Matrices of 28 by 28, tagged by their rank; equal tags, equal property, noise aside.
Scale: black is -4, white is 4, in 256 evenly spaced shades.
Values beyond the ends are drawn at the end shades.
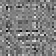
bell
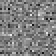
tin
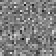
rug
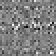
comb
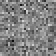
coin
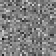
rug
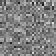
bell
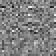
bell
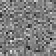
tin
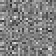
bell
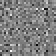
comb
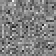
tin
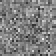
tin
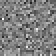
tin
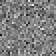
rug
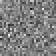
coin
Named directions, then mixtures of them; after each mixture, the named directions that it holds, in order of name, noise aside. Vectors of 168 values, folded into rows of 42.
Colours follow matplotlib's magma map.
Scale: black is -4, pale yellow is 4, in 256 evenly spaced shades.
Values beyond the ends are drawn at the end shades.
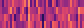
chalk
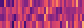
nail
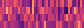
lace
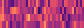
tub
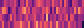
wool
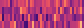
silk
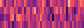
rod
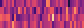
rod.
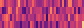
wool.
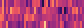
lace, tub.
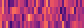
tub.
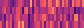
chalk, lace, nail.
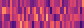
rod, silk, wool.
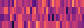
nail, rod, wool.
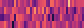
nail, rod.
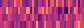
lace, nail.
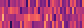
chalk, silk, tub.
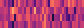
nail, rod, tub.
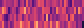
wool.
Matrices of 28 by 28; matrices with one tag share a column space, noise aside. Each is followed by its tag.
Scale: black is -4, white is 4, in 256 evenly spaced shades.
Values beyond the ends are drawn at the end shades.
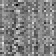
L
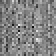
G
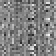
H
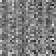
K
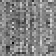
L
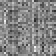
L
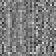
L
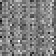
K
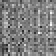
G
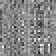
G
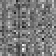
G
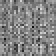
G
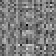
H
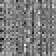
G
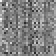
L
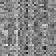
H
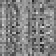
G
